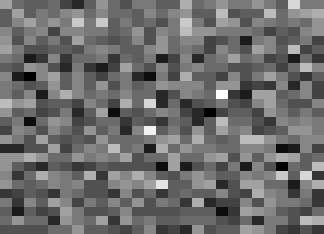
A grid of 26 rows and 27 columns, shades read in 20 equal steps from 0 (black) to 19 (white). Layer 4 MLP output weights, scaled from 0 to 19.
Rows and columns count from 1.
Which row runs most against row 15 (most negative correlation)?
9
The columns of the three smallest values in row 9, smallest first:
3, 13, 2
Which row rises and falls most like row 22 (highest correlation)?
11
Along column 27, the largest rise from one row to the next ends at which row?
21
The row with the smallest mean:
19
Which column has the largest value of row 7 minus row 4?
5
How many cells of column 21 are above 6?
16
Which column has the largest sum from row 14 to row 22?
26
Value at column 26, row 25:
14
